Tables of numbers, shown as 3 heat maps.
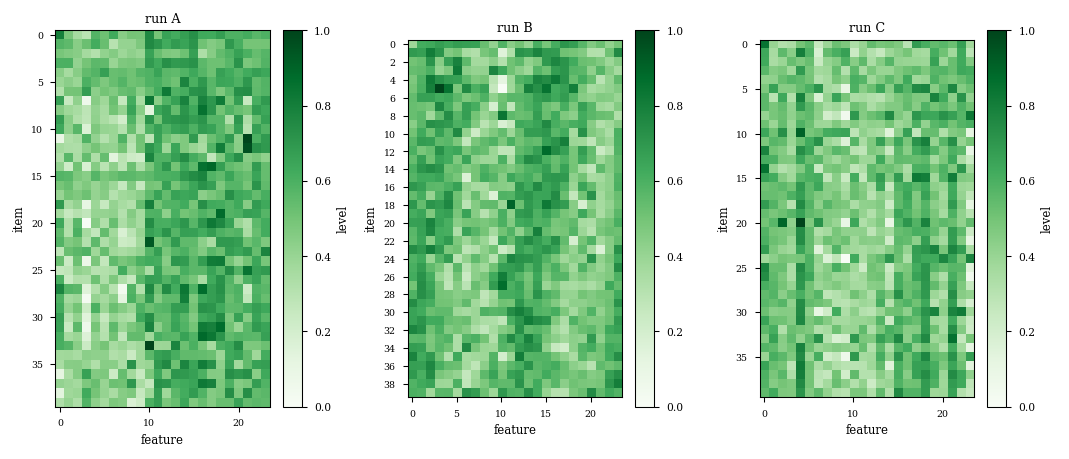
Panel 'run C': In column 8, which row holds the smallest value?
33
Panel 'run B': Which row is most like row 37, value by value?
38
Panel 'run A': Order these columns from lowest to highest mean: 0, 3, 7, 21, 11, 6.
3, 7, 6, 0, 21, 11
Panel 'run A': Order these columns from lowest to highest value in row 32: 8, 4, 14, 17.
4, 8, 14, 17
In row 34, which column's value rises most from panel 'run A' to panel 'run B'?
6
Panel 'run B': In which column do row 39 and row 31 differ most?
10
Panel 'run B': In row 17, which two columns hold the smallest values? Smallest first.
9, 18
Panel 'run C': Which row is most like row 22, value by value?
18
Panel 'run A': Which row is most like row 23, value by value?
17
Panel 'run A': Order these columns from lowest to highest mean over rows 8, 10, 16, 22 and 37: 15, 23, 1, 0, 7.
7, 1, 0, 23, 15
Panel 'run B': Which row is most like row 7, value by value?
13
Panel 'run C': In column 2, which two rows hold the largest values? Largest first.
20, 10
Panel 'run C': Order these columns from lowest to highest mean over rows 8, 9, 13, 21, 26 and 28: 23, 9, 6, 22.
9, 23, 6, 22
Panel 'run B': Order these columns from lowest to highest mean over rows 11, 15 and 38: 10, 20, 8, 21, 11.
20, 21, 10, 8, 11
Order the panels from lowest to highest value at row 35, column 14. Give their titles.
run C, run B, run A
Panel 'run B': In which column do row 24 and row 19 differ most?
11
